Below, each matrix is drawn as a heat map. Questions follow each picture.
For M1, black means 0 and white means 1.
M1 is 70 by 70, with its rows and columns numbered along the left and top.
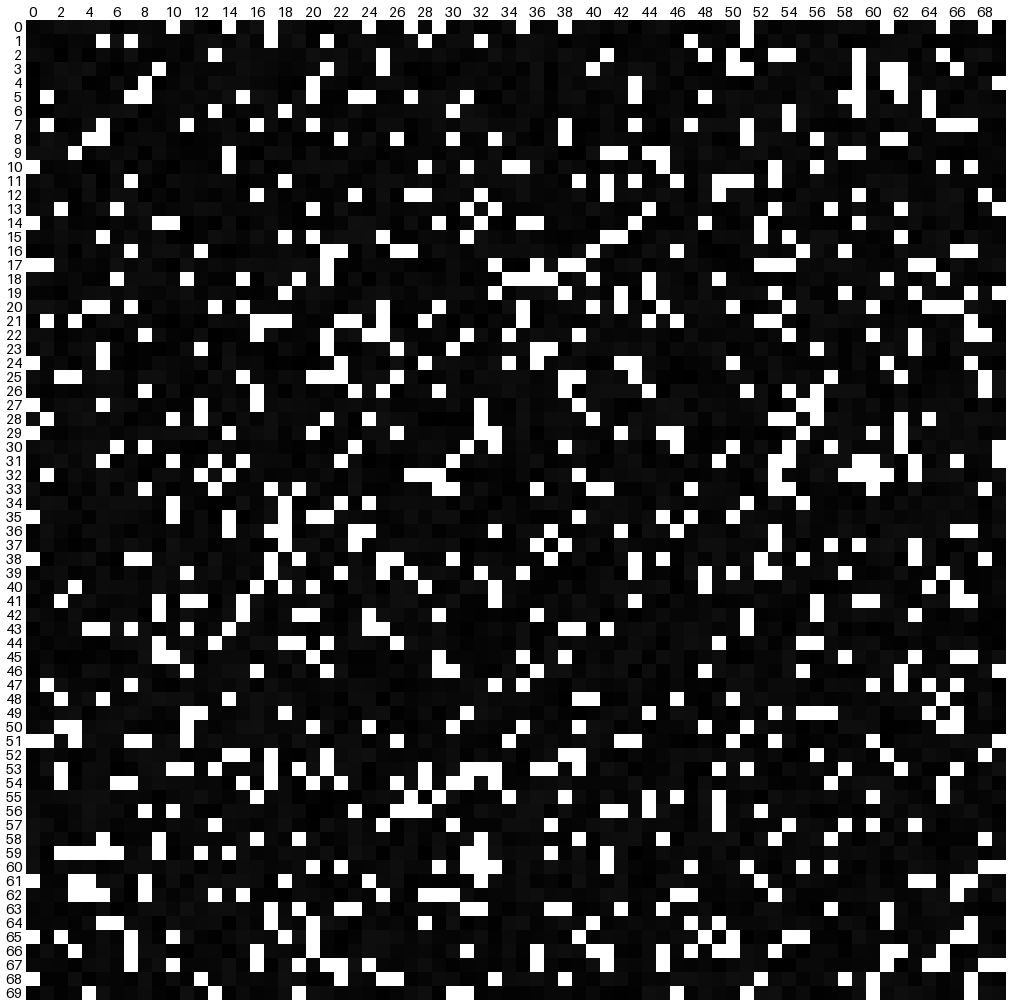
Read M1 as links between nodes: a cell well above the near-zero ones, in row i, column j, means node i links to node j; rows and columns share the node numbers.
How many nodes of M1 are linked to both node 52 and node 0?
5
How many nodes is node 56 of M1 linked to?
11
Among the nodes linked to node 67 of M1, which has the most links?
node 21
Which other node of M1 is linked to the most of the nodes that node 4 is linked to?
node 5
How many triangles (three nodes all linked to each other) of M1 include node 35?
8
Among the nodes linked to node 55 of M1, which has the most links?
node 38
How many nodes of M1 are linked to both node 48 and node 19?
0
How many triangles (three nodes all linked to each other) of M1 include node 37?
6
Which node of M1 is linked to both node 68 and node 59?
node 12
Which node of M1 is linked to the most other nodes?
node 53
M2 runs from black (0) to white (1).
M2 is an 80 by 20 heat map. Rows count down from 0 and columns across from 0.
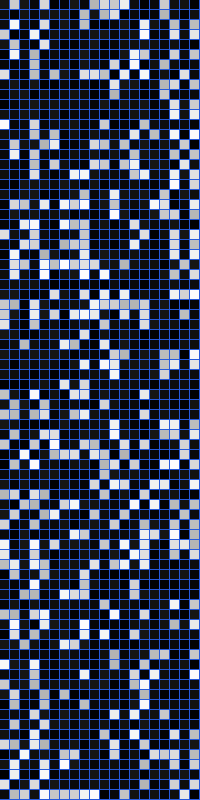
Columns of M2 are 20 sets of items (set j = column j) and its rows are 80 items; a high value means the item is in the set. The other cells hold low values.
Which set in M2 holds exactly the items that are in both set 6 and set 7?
2
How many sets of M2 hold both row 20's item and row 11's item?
1
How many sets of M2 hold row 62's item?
5
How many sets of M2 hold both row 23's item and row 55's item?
5
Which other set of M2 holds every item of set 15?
19
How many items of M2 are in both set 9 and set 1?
7
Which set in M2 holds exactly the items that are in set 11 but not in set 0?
16
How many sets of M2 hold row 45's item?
8
